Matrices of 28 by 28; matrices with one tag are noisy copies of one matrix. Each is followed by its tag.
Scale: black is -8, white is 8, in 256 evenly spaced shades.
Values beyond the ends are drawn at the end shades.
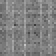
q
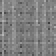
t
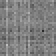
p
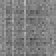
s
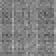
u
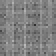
q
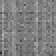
t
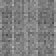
u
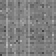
p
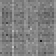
u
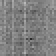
s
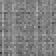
t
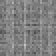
q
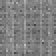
q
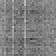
s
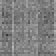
u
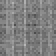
q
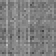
p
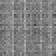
q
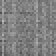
t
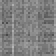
u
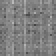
q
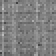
t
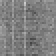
s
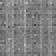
q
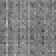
p
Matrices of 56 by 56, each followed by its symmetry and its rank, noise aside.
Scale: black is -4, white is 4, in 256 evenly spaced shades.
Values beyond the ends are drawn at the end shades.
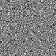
antisymmetric, rank twelve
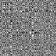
antisymmetric, rank eight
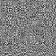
antisymmetric, rank eight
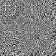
symmetric, rank eight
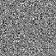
antisymmetric, rank twelve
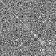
symmetric, rank eight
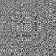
symmetric, rank eight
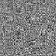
antisymmetric, rank eight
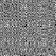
symmetric, rank six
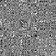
symmetric, rank eight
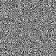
antisymmetric, rank twelve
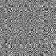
antisymmetric, rank six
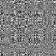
antisymmetric, rank six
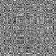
antisymmetric, rank six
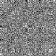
symmetric, rank eight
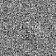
antisymmetric, rank twelve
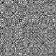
symmetric, rank eight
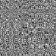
antisymmetric, rank six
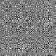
symmetric, rank six
